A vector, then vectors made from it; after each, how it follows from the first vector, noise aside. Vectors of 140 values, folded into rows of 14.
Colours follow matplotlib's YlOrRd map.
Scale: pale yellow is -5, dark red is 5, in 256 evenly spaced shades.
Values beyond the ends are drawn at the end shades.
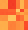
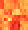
reversed.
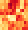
scaled up.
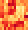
wrapped around, negated, scaled up.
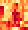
wrapped around, scaled up.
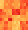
reversed, negated.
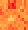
partly zeroed.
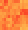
wrapped around, negated, shrunk.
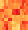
reversed, negated.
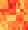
copied.
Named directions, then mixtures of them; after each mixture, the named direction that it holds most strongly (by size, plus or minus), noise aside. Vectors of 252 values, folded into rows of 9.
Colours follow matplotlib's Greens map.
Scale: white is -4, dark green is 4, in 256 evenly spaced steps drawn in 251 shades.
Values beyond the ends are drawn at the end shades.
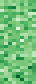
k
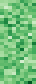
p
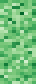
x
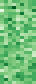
k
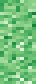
k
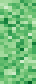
p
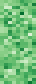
p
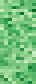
k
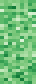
k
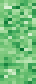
p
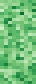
k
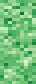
x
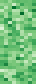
k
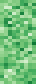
p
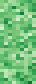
k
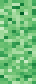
x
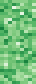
x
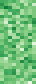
p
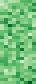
p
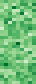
x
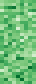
k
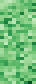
p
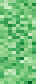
p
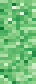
x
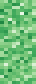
x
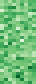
k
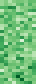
k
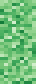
x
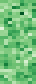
x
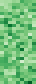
p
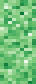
x
